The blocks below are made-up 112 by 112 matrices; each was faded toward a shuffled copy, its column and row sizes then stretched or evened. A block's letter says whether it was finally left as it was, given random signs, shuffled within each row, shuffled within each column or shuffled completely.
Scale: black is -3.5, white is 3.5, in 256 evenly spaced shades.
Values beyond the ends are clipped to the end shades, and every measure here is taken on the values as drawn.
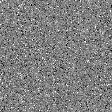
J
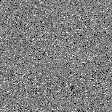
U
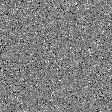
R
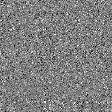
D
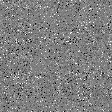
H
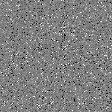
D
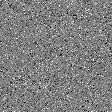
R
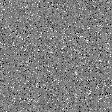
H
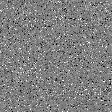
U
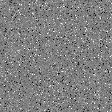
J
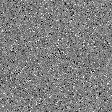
R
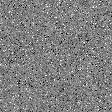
R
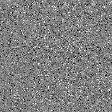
D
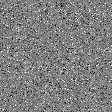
U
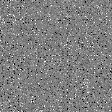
H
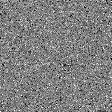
U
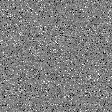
U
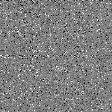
H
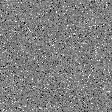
R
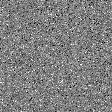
R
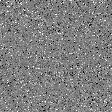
U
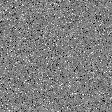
R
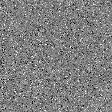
J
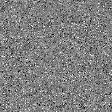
H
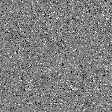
U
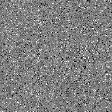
D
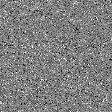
U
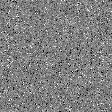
J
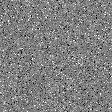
R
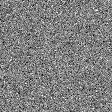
R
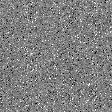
J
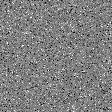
R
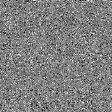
D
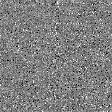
D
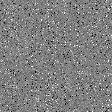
H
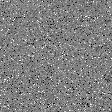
U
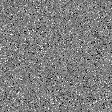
U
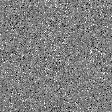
J
